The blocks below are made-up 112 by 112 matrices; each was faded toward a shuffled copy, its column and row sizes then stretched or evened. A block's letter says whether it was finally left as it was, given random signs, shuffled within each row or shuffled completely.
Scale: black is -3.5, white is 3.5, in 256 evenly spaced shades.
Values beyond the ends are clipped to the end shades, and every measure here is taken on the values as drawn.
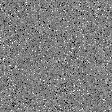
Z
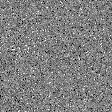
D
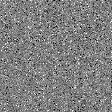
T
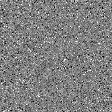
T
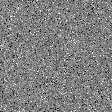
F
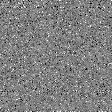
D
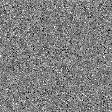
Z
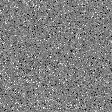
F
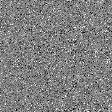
Z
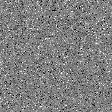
D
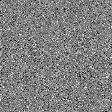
T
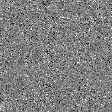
Z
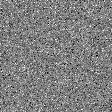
F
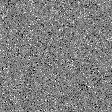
F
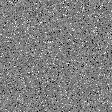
F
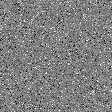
F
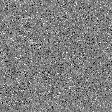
D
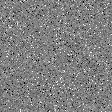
F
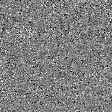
D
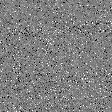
D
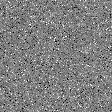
F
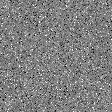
F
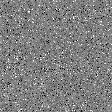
D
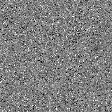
T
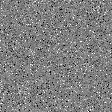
D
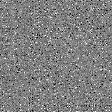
T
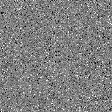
T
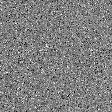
D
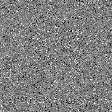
T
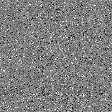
Z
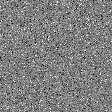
F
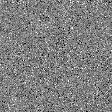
Z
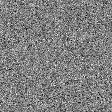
D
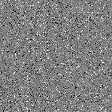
T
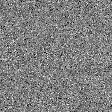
D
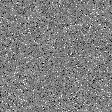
F
